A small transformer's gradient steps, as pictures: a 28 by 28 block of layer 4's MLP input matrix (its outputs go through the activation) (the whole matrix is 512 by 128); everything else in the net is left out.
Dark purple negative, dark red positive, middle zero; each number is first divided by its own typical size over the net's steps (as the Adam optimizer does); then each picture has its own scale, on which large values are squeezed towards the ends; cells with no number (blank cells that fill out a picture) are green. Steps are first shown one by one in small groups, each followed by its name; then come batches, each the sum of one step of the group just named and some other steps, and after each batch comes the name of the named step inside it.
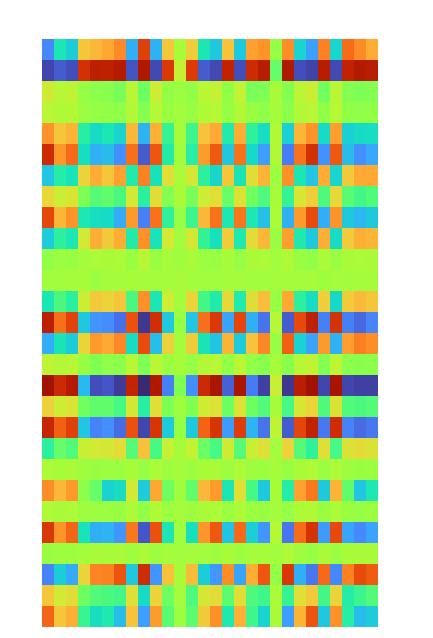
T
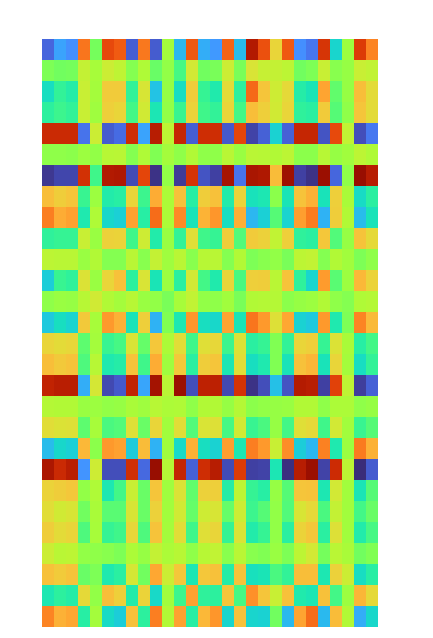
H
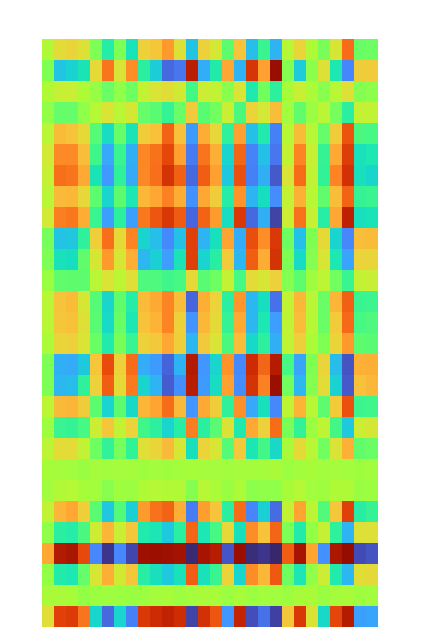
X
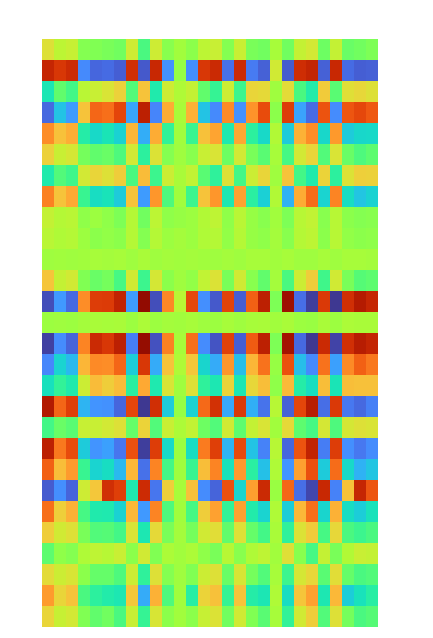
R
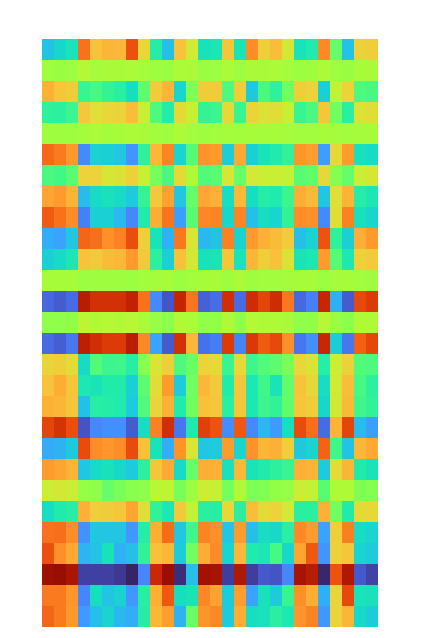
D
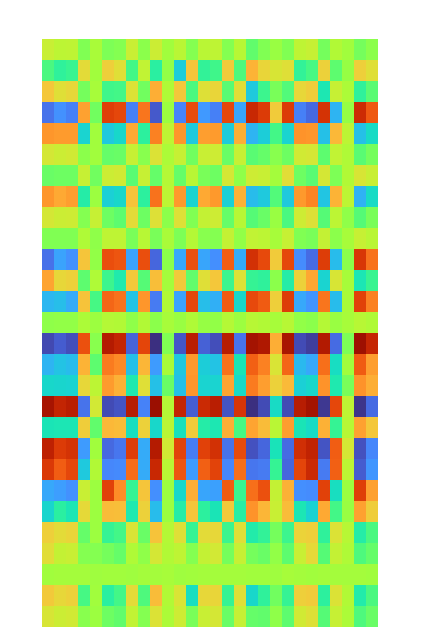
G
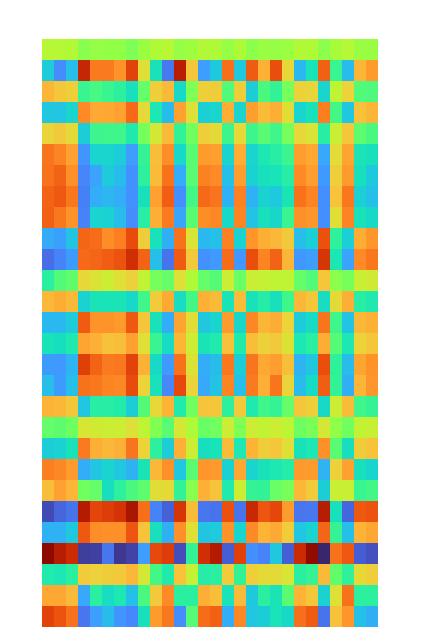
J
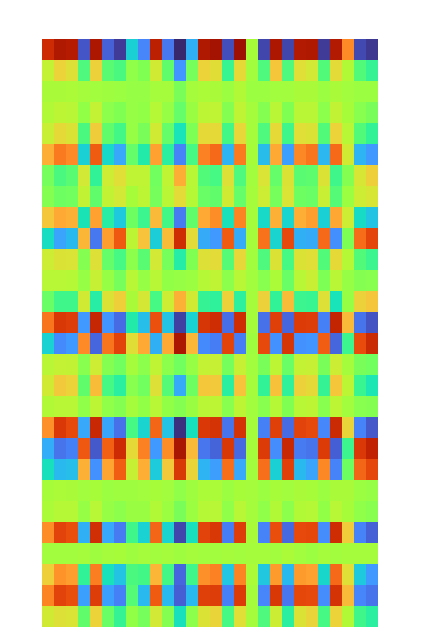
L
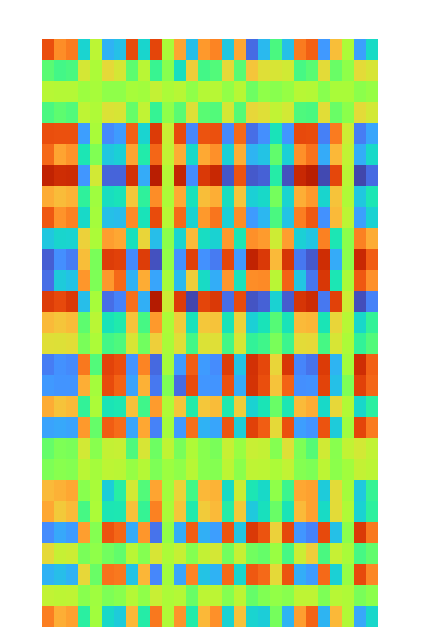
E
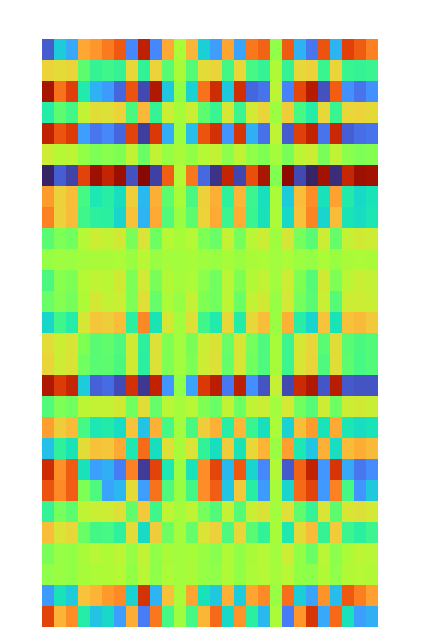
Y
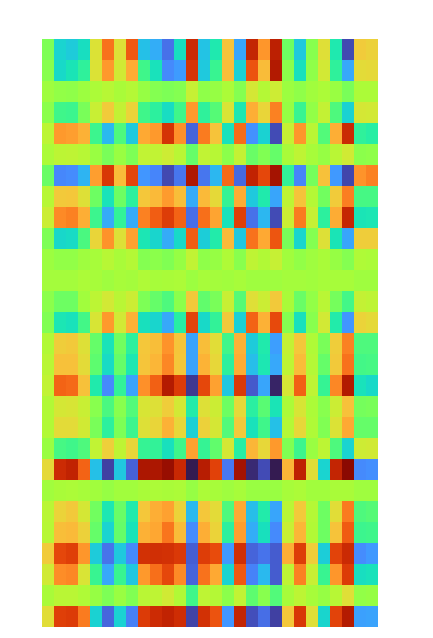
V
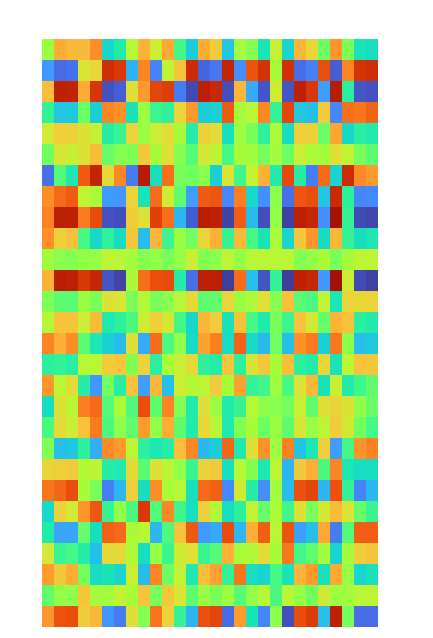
Y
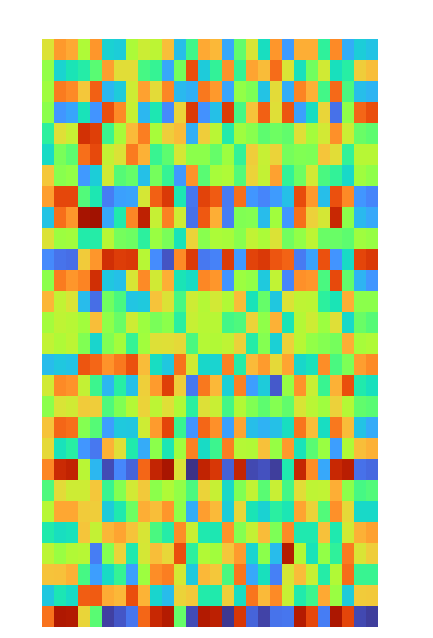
V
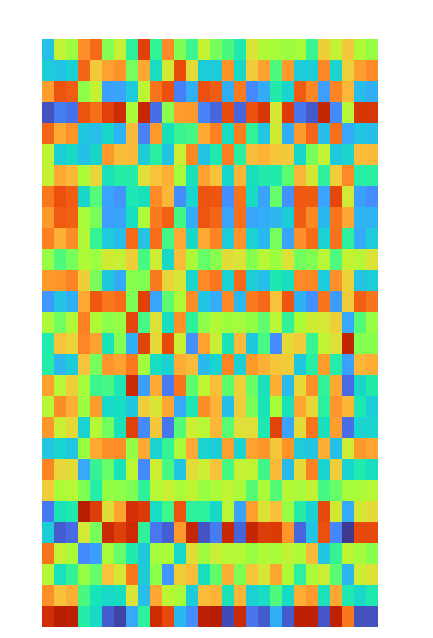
J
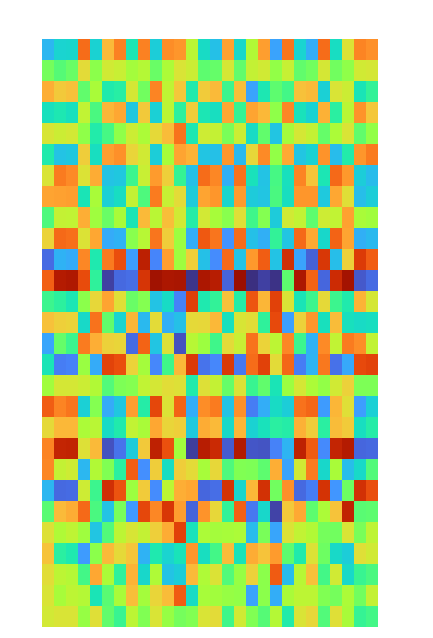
G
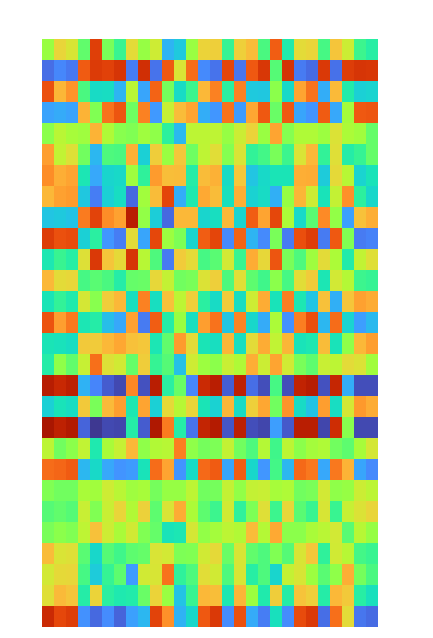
T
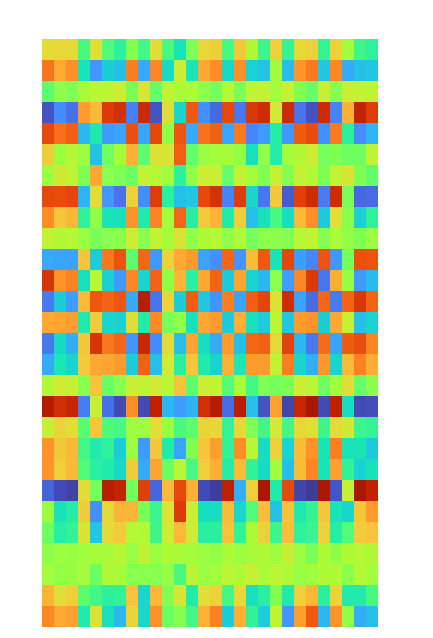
R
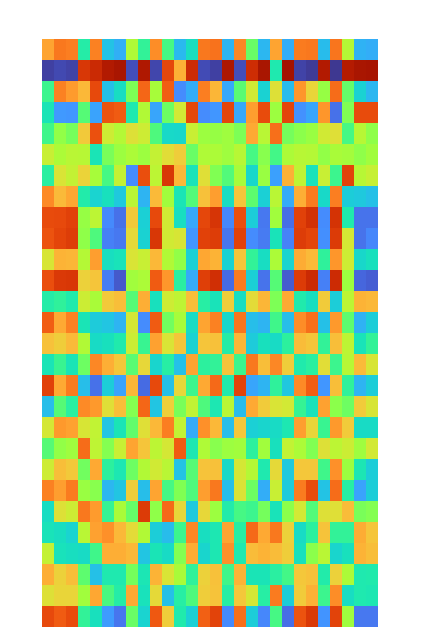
T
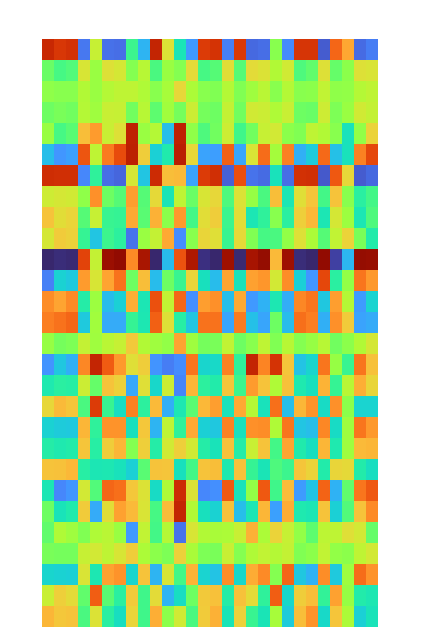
E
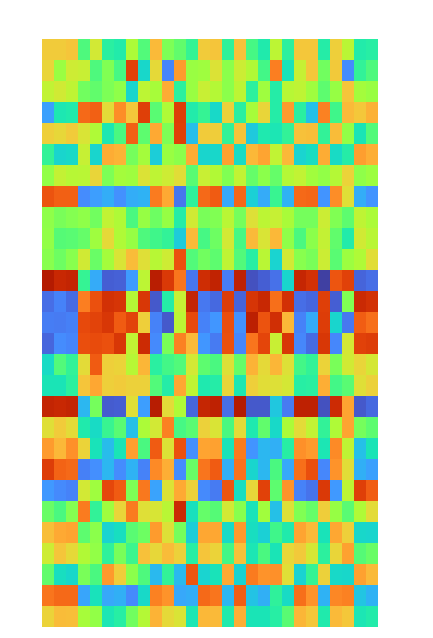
R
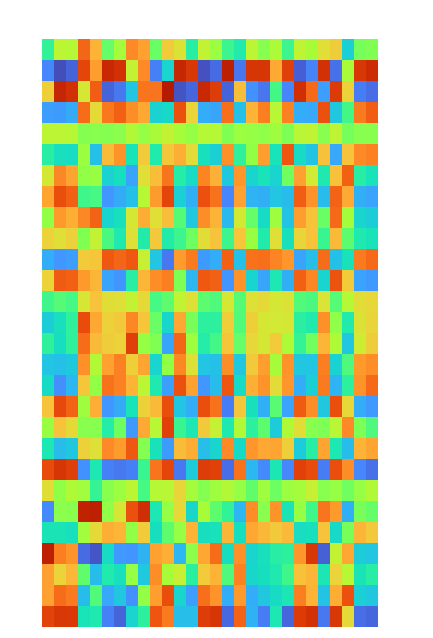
J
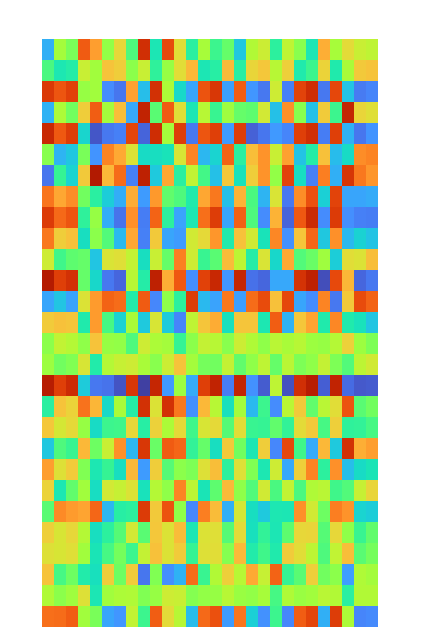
Y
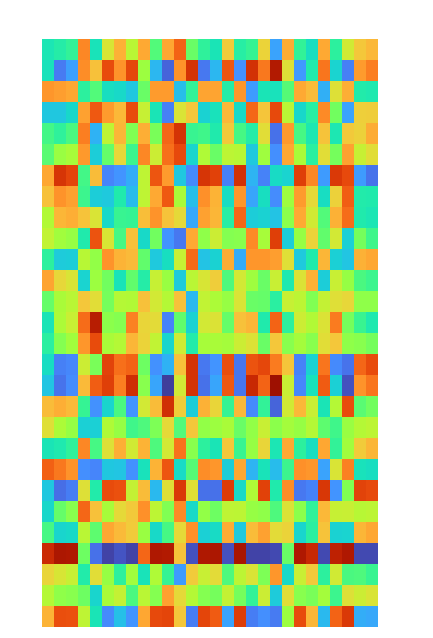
X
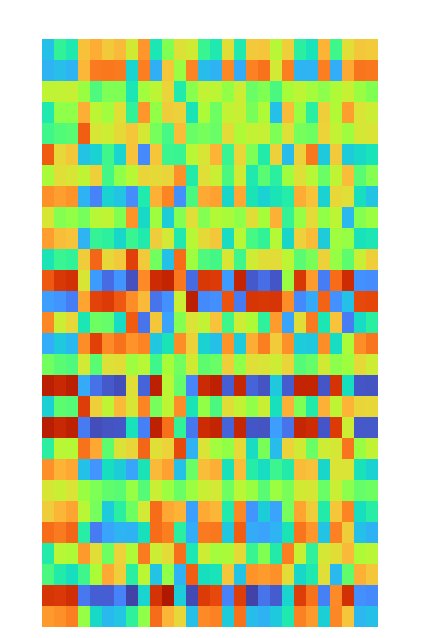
T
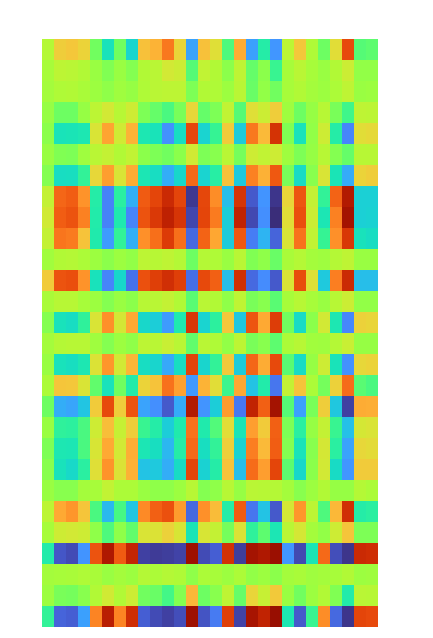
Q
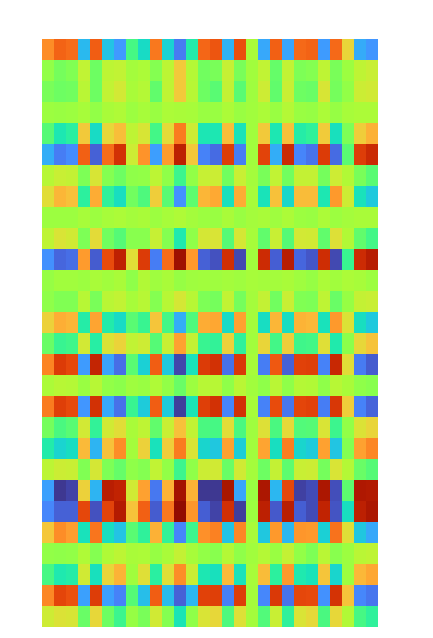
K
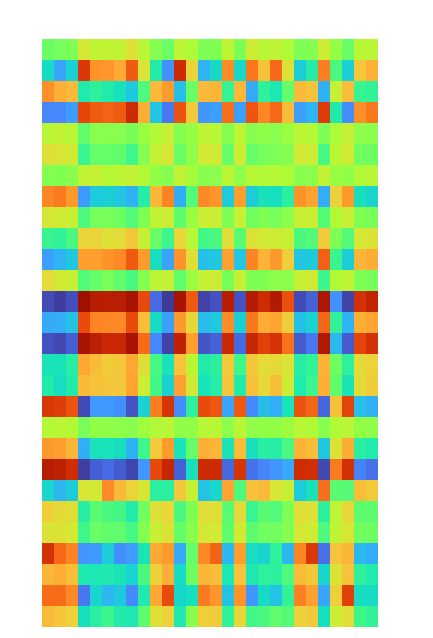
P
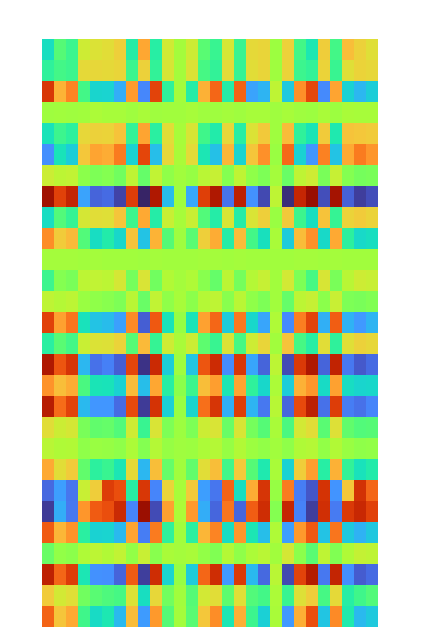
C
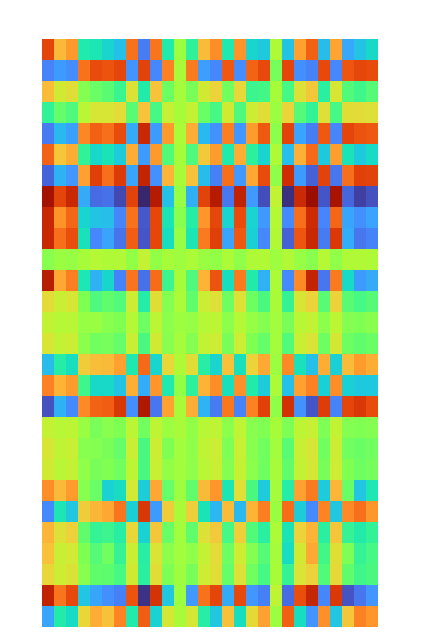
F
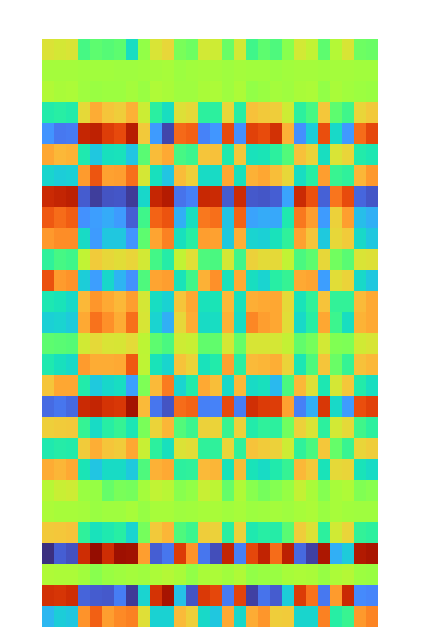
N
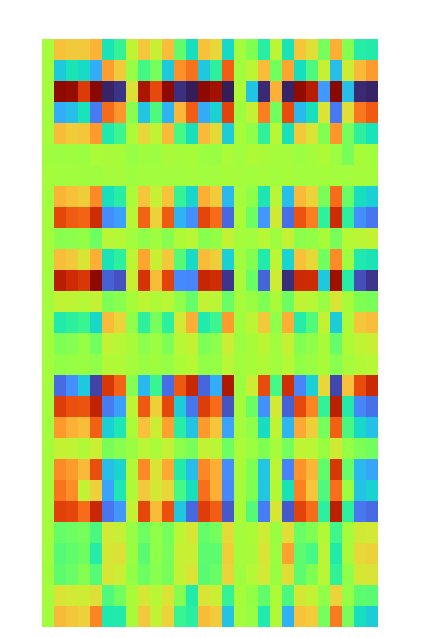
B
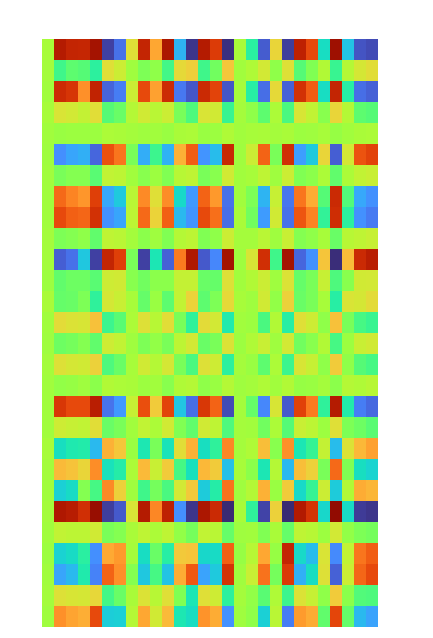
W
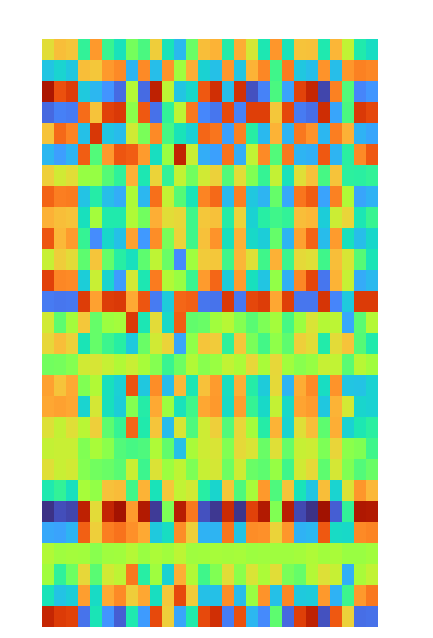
C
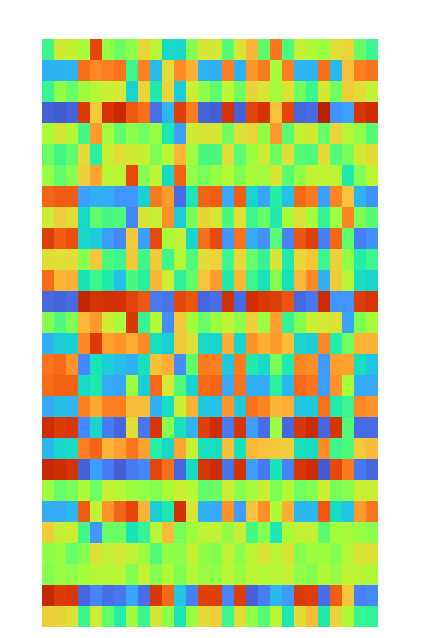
N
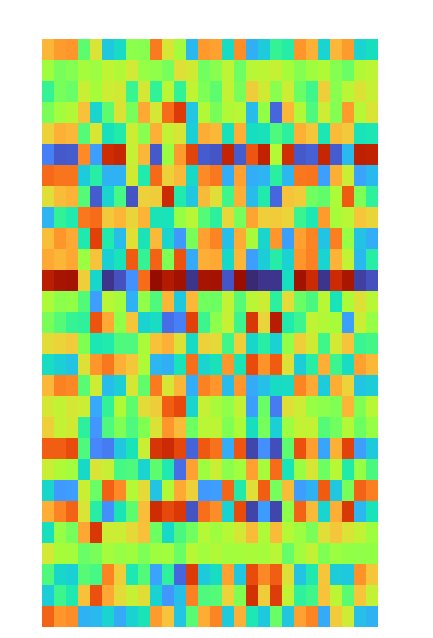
Q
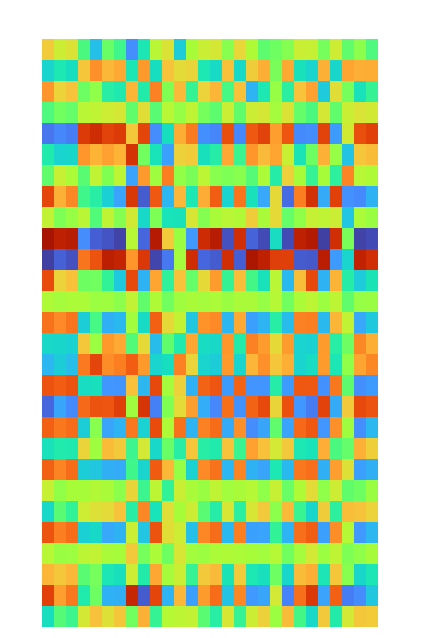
F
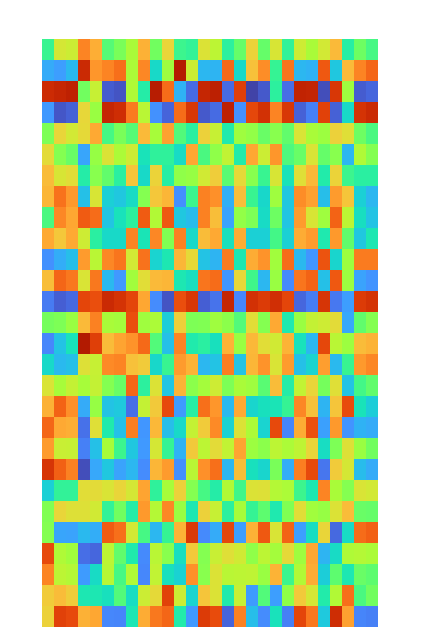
P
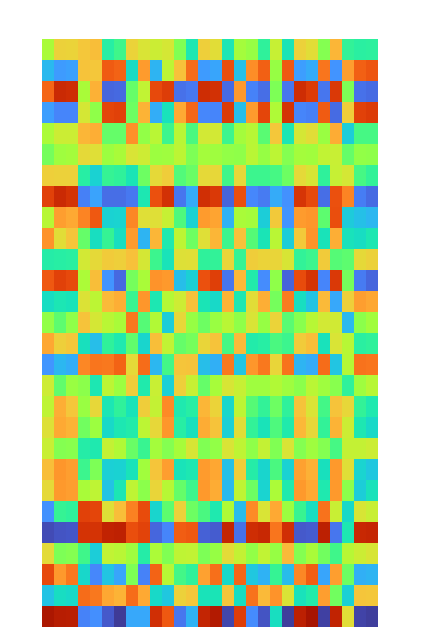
B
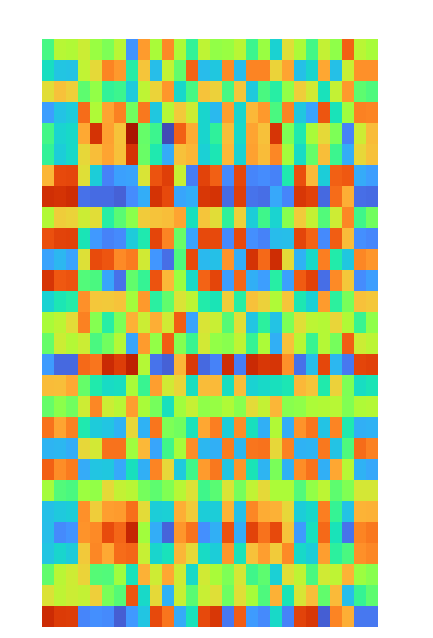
N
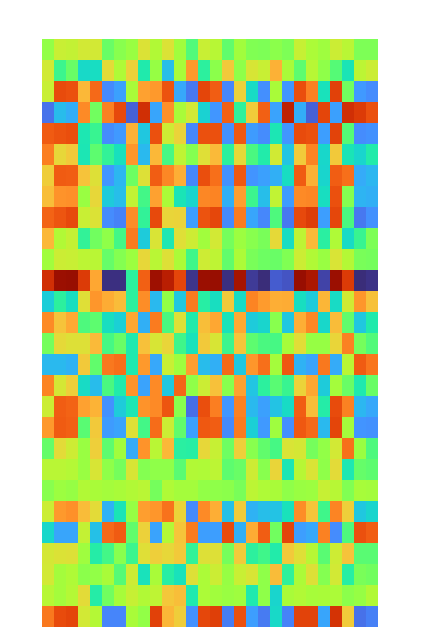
B
